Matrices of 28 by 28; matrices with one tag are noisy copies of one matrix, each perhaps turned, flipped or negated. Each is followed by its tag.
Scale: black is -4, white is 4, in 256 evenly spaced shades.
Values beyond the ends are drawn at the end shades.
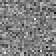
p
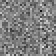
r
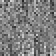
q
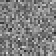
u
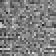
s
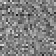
r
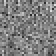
p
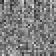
q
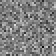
r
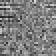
s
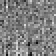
s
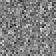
r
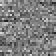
q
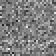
r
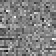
s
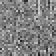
s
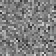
r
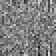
s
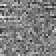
s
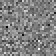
r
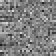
q
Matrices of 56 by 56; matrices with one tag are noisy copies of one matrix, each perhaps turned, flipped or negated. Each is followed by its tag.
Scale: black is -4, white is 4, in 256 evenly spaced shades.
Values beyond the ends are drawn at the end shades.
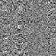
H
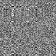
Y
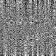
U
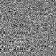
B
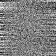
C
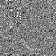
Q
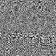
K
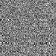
Y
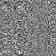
H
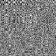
B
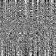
U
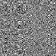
H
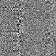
K
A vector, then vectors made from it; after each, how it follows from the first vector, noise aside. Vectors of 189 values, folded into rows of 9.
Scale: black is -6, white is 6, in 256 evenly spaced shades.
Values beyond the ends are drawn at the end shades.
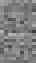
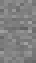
reversed, negated, shrunk.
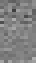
reversed, partly zeroed.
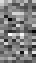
scaled up.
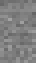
negated, shrunk.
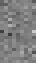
negated, partly zeroed.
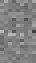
partly zeroed.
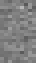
wrapped around, negated, shrunk.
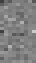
negated, partly zeroed.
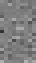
reversed, partly zeroed.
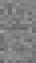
reversed, negated, shrunk.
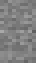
reversed, negated, shrunk.
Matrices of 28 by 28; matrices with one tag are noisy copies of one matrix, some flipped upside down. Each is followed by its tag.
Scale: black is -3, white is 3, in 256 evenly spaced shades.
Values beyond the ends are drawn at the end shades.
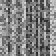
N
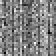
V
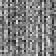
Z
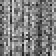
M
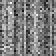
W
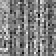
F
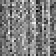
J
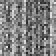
N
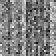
N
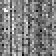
M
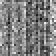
N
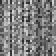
M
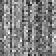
M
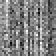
F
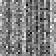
N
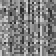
F
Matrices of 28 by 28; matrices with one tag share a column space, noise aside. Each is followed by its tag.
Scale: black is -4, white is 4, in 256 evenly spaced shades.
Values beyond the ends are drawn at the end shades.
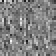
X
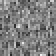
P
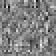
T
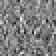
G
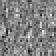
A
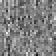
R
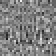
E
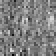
R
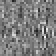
A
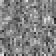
R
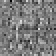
X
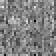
R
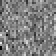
E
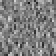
P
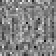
X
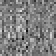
E
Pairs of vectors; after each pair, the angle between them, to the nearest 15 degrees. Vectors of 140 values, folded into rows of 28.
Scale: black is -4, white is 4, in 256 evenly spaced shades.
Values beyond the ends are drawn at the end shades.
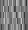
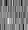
90 degrees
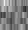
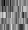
150 degrees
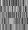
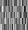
75 degrees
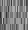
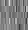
120 degrees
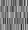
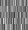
135 degrees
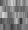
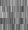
45 degrees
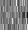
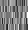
135 degrees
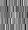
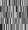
45 degrees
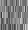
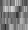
75 degrees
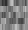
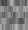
15 degrees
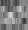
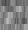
45 degrees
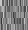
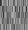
135 degrees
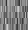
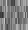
135 degrees
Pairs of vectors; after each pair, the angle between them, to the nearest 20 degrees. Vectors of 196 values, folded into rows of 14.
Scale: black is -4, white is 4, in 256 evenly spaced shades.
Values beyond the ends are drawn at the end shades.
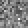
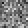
60 degrees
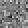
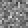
140 degrees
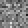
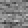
120 degrees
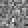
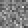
120 degrees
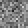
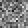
20 degrees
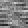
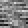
20 degrees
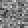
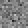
60 degrees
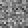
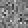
80 degrees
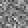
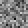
120 degrees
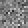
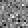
100 degrees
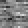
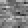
160 degrees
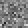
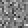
40 degrees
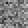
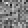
120 degrees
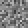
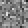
120 degrees
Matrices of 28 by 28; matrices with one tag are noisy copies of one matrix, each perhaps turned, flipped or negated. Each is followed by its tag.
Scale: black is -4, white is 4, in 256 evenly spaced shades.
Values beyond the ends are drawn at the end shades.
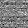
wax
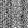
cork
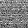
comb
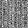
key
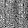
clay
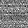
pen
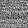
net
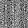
pen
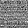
key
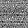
pen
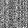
net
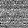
net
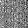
comb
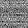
pen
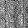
clay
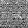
comb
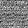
key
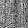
clay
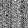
cork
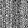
cork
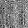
clay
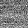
clay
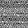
pen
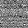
net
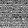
comb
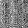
clay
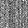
net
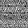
pen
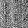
clay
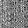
comb
